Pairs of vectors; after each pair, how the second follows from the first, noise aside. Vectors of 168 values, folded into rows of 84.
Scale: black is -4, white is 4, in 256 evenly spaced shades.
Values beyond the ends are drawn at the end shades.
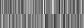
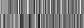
wrapped around.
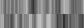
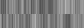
wrapped around, negated, shrunk.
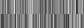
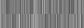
wrapped around, shrunk.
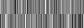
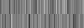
wrapped around, negated, shrunk.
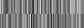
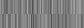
shrunk.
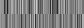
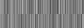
shrunk.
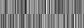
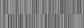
wrapped around, negated, shrunk.
